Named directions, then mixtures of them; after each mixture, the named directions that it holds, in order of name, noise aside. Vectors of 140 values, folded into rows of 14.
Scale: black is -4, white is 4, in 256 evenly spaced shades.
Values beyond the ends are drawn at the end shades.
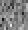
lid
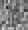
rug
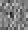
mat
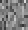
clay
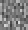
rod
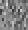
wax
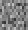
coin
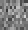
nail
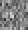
lid, mat, rod.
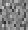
clay, coin, wax.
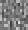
rod.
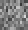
nail.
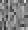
clay.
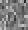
clay.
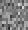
coin.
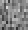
rug.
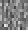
mat, nail, rod.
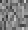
clay.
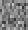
coin.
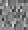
wax.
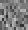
clay, rod, wax.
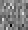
lid, mat.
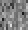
lid.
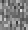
rod, wax.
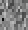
lid, wax.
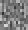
rod.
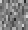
clay, coin, mat.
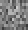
nail, rug.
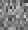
nail.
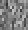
wax.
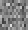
coin, lid, mat.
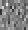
coin, wax.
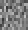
lid, nail, rug.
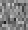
coin.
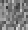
rod, rug.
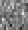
lid.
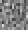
coin, rug, wax.
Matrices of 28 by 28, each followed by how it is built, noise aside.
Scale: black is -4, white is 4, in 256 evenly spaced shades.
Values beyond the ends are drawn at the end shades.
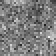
smooth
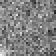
smooth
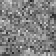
smooth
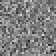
noise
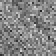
Toeplitz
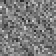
Toeplitz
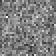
noise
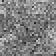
smooth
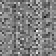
repeating rows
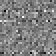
uneven rows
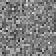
repeating rows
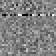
uneven rows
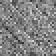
Toeplitz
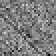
Toeplitz
